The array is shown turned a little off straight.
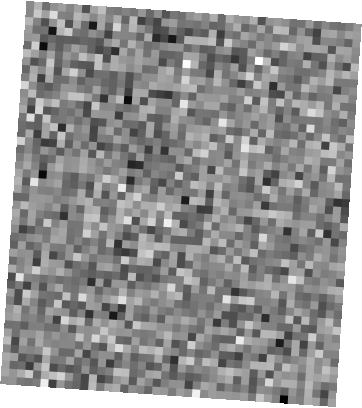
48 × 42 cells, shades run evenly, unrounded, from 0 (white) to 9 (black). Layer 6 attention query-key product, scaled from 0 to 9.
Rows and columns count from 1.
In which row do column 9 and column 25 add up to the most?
3
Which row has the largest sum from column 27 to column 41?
35
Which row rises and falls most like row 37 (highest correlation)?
27
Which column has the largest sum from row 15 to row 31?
15
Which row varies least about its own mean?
1
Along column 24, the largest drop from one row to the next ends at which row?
42
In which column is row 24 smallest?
16
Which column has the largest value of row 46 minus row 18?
24
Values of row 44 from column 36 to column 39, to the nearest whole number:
2 3 4 3
